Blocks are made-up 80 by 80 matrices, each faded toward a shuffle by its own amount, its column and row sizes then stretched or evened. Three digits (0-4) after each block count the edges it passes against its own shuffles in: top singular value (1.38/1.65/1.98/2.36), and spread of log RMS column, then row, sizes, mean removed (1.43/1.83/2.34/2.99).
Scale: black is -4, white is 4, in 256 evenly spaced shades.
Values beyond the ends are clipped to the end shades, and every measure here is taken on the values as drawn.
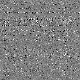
0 1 3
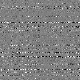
1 1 4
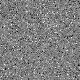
2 0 0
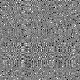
4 0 1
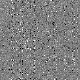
2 3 1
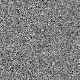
0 2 0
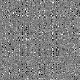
3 3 2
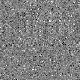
2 0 2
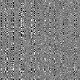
4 4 2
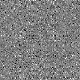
3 2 1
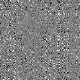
3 3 1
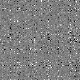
0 3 3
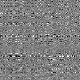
4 0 4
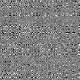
4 2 4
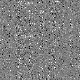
1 3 0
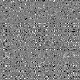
4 2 3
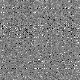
2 0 3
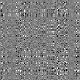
4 4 3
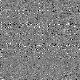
0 1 3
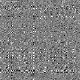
3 2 3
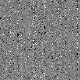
0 3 0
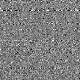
2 0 3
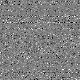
2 0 3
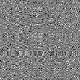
4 0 2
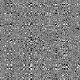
4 3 3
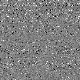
0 0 3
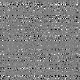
3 2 4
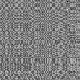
4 1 2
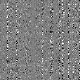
1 4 2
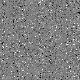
0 2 0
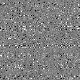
3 2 3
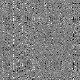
3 3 1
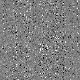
0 3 1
